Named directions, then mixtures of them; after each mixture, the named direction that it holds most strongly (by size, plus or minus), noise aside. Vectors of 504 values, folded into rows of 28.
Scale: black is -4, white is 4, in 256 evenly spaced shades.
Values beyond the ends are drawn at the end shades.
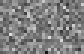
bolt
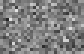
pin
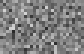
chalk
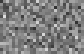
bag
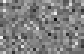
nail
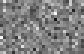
nail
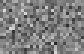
chalk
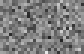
bolt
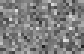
pin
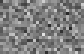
bolt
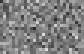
bag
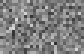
chalk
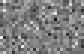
nail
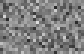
bag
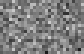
bolt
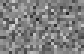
chalk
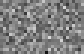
bolt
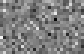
nail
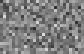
bag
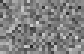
chalk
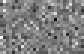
nail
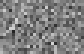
chalk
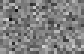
pin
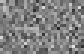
bag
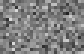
pin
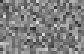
bag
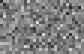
bag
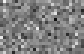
nail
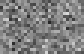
pin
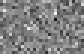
nail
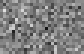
chalk
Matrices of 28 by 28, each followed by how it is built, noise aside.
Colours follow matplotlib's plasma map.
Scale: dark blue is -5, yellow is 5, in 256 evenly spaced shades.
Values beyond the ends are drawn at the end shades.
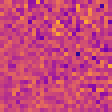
upper triangular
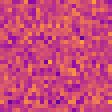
low rank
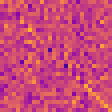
diagonal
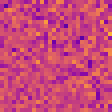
upper triangular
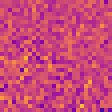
lower triangular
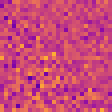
lower triangular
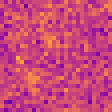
smooth
